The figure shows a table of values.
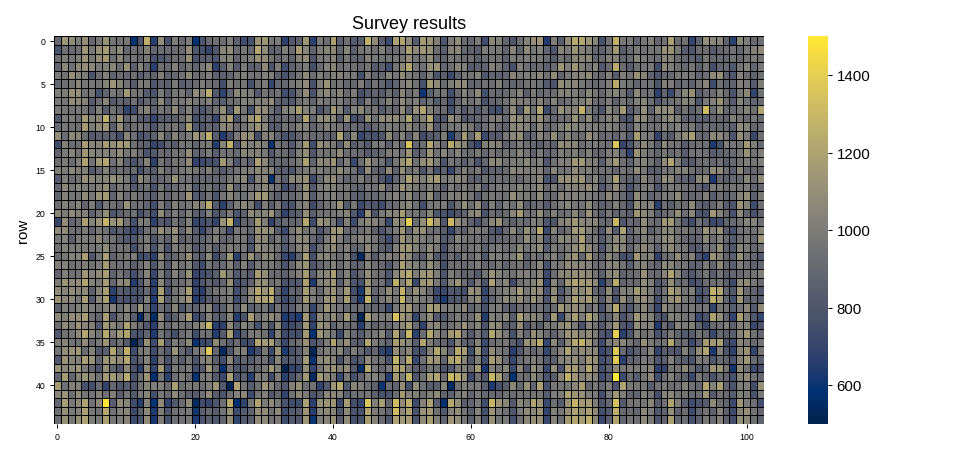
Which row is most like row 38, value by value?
32
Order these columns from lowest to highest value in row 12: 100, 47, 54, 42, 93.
93, 47, 42, 100, 54
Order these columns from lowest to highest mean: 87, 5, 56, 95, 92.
87, 56, 92, 95, 5
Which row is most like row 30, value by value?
29
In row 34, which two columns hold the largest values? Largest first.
81, 51
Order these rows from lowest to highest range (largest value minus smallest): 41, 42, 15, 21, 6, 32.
15, 41, 6, 21, 32, 42
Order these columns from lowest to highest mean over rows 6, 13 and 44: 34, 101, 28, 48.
34, 101, 48, 28
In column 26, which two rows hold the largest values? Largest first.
40, 8
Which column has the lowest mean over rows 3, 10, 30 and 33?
14
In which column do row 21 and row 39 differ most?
24
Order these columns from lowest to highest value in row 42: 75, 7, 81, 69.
69, 75, 81, 7
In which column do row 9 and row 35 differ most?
11
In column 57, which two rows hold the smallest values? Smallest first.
40, 11
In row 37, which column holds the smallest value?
37
